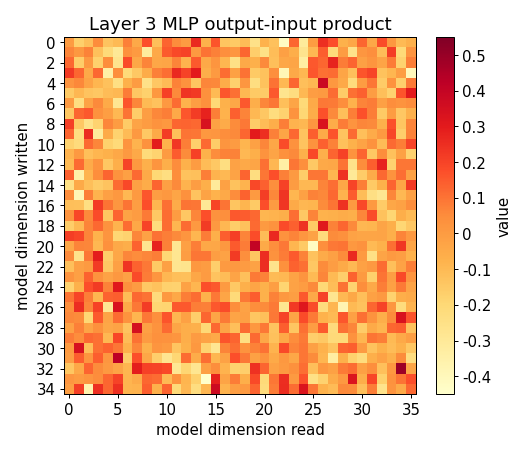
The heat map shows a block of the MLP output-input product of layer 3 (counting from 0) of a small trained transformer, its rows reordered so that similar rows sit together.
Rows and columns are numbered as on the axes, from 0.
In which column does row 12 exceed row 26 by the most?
28
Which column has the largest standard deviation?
22
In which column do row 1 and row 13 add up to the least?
29
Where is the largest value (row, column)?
32, 34
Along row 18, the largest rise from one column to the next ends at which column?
26
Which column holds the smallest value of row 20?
25
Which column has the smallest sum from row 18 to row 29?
11
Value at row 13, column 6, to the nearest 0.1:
0
